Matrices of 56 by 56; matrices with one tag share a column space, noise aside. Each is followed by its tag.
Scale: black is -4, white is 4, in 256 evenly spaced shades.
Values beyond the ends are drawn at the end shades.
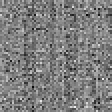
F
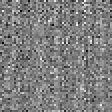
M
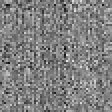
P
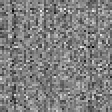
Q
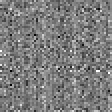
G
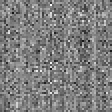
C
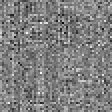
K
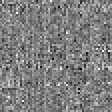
P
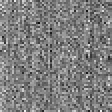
M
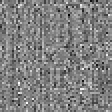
P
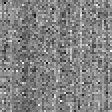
C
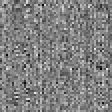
P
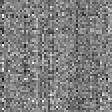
F
